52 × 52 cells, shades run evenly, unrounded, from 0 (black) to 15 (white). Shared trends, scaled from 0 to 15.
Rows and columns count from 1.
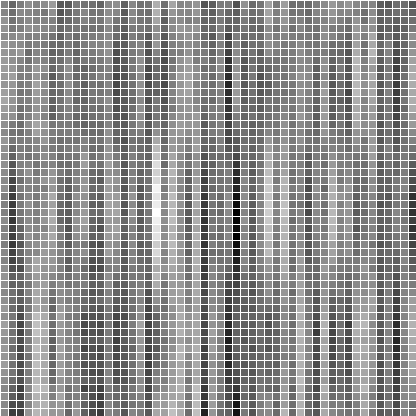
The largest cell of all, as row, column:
27, 20
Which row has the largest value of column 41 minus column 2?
52
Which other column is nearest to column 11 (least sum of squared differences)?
40
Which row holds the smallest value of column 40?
42
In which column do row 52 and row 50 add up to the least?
30
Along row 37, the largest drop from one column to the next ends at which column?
26
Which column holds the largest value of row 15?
45
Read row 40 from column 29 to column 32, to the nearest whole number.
3 6 6 6
